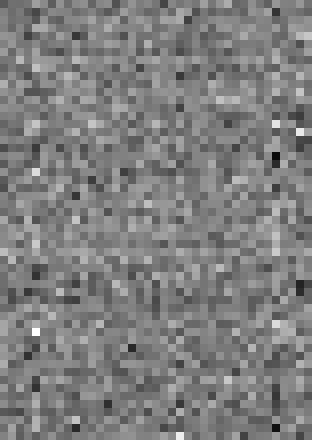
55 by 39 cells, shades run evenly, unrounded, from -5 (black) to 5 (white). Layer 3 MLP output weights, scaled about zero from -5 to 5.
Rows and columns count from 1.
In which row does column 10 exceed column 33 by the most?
53
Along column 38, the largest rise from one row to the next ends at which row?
17
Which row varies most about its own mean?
16
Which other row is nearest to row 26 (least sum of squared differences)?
29
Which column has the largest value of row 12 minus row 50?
35
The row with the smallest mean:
38
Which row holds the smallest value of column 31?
55
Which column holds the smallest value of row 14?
23
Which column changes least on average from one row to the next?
26
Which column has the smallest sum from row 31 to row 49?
20
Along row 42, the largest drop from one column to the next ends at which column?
6
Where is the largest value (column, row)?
5, 42
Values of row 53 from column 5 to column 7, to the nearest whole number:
2 0 -1
